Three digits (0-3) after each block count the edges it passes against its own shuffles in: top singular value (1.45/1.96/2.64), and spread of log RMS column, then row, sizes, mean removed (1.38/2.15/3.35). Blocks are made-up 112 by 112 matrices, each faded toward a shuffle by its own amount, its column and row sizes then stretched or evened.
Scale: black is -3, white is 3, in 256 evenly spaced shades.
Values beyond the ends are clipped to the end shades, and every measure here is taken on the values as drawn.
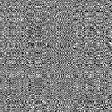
3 1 2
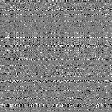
3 1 3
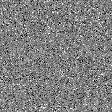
1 0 1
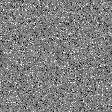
0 0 1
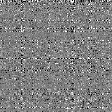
2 2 3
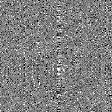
2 2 0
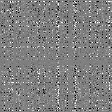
0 3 3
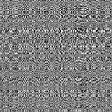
3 2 3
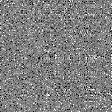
2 1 1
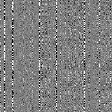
3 3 0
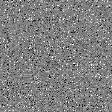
1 1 1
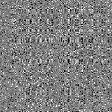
3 2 1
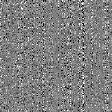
2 3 1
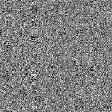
2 2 0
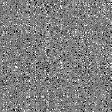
2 2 1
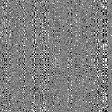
3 3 1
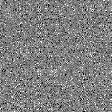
2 1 1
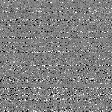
2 0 3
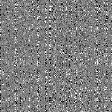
2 3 1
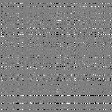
3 2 3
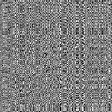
3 3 0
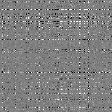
3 2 3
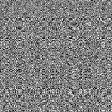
3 1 2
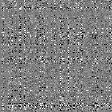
1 3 3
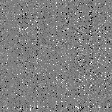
1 2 1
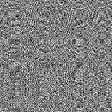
3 0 0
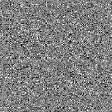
2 1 2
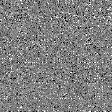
1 1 2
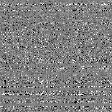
1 2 3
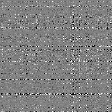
2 2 3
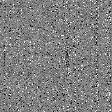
0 2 0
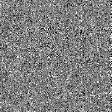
0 2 2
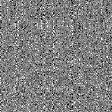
2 2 0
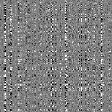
3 3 2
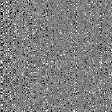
2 3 1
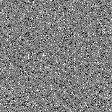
0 1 0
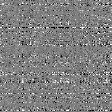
2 2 3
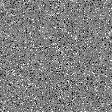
1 1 1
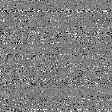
0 1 3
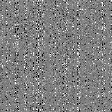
2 3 1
